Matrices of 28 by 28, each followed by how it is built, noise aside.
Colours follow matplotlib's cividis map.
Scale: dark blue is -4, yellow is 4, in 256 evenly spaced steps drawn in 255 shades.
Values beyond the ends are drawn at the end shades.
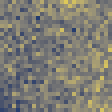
smooth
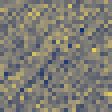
Hankel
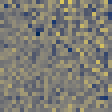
upper triangular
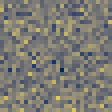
repeating columns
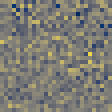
upper triangular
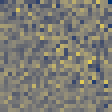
upper triangular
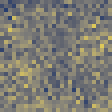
smooth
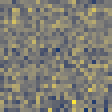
low rank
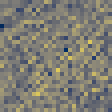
Hankel
